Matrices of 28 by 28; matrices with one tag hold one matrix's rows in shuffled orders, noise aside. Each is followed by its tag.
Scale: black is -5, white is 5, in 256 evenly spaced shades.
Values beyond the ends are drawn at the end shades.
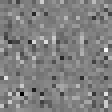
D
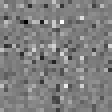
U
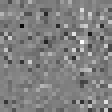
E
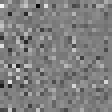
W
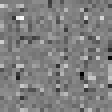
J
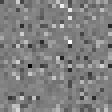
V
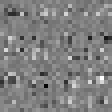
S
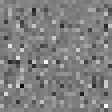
D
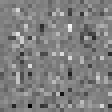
V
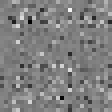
V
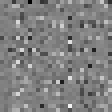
V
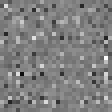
D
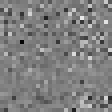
E
